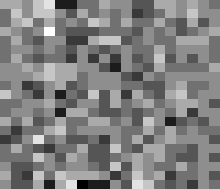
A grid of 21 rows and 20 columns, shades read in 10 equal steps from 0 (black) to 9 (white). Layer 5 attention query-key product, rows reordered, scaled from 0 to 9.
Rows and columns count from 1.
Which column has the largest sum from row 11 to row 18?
14
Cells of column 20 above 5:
2
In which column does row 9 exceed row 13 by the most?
6
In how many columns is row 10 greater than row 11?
5
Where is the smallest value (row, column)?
21, 8
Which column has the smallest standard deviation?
19
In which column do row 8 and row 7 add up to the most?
15
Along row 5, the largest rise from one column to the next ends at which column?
9
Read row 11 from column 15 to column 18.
3 6 7 4
